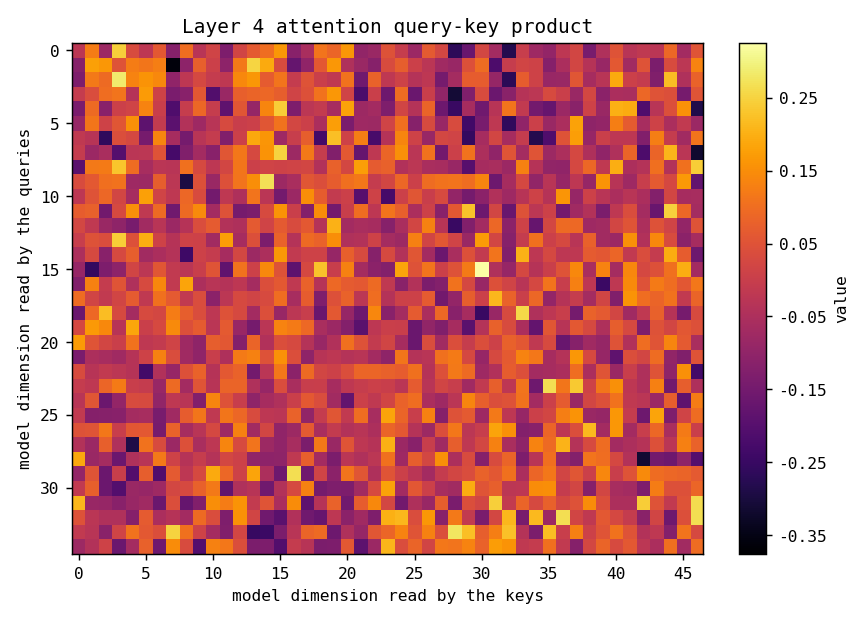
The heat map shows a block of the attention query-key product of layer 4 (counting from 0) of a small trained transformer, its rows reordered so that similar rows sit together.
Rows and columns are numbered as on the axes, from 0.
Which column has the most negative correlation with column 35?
14
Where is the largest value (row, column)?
15, 30
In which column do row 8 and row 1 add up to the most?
46
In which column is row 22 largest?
45
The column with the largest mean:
12
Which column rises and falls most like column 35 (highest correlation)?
7
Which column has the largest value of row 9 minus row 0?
28
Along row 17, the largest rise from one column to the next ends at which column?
41
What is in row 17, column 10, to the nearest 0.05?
-0.1
